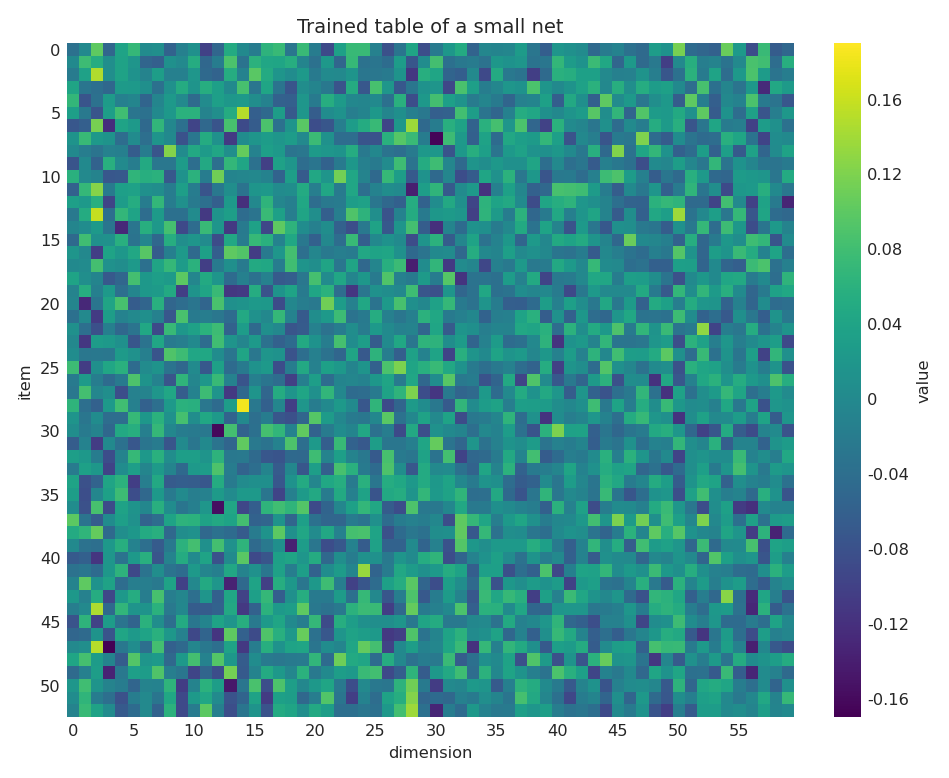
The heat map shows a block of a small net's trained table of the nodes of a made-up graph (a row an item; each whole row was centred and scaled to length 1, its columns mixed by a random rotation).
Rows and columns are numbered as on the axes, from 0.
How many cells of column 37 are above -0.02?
38
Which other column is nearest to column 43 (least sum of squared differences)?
10
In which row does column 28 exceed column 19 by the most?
51
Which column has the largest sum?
28
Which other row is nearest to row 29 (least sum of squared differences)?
18
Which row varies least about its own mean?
9
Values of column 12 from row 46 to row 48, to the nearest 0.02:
-0.12 -0.04 0.1
